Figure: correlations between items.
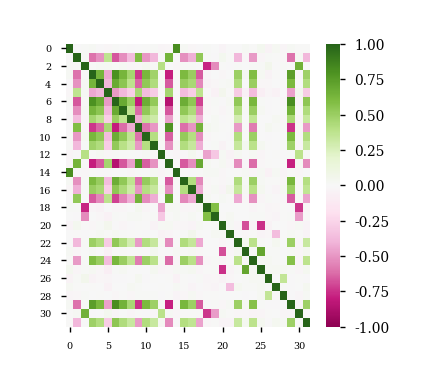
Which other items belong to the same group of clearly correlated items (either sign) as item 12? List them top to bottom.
2, 18, 19, 30
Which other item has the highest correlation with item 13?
9
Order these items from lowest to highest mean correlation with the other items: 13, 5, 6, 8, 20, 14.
13, 5, 20, 14, 8, 6
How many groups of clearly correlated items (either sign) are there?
6
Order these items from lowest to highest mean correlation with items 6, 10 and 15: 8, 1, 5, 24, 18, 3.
1, 5, 18, 8, 24, 3
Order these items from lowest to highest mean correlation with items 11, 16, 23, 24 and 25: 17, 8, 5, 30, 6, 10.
17, 5, 30, 8, 10, 6
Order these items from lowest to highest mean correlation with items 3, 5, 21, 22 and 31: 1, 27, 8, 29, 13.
13, 1, 27, 8, 29
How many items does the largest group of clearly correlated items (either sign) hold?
18
